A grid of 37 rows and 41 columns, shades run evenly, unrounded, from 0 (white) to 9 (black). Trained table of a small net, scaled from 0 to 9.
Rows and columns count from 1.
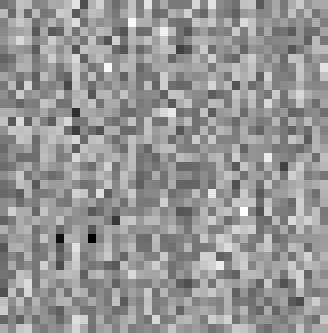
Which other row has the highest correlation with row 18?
12
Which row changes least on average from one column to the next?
37
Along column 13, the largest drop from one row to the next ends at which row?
16
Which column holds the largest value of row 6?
23
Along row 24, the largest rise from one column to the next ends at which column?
32
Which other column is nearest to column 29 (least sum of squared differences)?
2
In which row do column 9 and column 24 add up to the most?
10
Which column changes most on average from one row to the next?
27
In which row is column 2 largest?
14
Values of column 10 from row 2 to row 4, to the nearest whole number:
6 1 5
